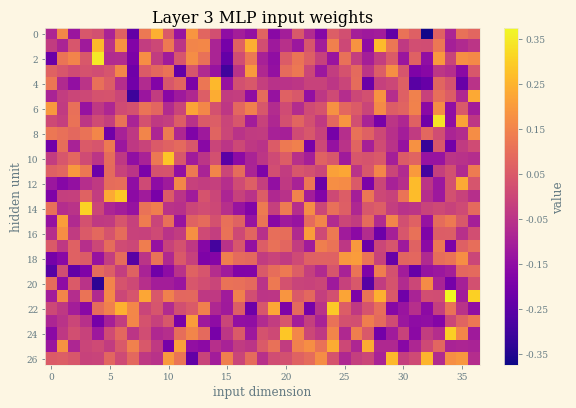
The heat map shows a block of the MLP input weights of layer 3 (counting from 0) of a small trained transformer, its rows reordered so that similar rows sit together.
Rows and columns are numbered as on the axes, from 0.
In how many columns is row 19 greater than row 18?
14
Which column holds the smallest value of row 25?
10
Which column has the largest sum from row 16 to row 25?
24
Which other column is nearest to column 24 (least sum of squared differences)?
6
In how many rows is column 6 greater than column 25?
15
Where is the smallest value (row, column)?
0, 32
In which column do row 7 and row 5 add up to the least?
7
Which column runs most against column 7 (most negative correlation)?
30
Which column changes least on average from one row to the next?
18
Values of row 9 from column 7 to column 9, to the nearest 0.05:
-0.05 0 0.05
